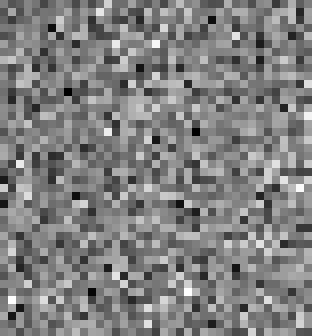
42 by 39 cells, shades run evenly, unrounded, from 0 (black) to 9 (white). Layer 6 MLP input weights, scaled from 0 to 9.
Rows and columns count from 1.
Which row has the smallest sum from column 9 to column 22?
12
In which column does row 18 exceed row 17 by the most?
25
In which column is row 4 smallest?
7
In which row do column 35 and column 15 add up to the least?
24
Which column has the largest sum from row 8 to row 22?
39
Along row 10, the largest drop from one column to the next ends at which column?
21
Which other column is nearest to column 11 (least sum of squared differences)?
29
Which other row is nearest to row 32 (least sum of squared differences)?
38
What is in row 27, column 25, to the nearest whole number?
1
